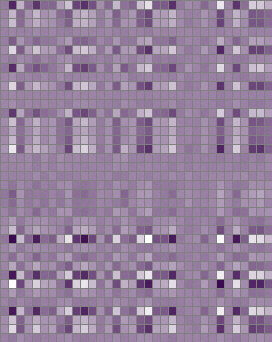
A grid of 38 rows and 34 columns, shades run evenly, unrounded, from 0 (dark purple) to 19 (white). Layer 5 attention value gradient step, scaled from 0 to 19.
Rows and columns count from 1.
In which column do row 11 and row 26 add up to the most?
2
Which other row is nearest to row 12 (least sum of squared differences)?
28
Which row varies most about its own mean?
27
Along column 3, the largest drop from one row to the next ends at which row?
32
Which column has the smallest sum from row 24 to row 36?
5
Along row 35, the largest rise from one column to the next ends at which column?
3
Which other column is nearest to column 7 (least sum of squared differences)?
17
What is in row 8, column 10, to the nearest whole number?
5
